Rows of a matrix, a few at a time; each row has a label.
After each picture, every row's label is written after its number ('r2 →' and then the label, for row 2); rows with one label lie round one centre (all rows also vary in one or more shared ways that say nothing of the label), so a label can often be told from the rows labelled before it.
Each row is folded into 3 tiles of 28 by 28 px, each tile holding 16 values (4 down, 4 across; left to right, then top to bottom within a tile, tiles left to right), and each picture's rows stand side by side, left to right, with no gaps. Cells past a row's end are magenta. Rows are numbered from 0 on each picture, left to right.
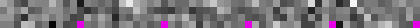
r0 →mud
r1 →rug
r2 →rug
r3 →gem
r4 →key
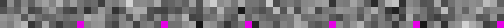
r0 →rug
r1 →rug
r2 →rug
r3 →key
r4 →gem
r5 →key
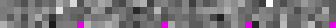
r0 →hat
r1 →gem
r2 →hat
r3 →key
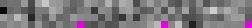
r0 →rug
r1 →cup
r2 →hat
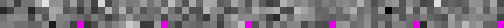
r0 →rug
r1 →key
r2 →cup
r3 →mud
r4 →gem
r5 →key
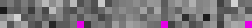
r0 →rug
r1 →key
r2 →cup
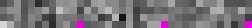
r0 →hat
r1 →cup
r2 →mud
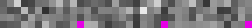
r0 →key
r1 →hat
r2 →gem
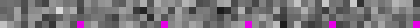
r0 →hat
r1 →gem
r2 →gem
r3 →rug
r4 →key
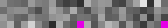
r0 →mud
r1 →gem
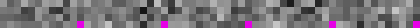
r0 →gem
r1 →gem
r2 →rug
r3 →gem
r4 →hat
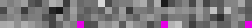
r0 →gem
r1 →key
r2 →hat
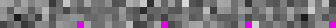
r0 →cup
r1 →gem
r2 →key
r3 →hat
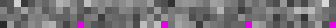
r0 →key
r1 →cup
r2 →rug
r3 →hat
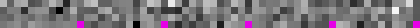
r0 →gem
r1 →cup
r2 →cup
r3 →mud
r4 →hat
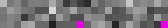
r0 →mud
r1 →rug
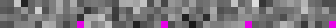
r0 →key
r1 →rug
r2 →cup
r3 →mud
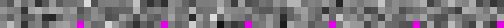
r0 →hat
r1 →mud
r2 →mud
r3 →rug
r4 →rug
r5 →mud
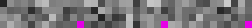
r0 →rug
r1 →cup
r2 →gem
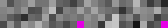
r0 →mud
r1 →mud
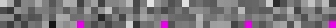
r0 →cup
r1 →cup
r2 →key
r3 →key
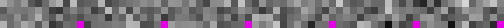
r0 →gem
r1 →key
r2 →gem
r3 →rug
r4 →mud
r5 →rug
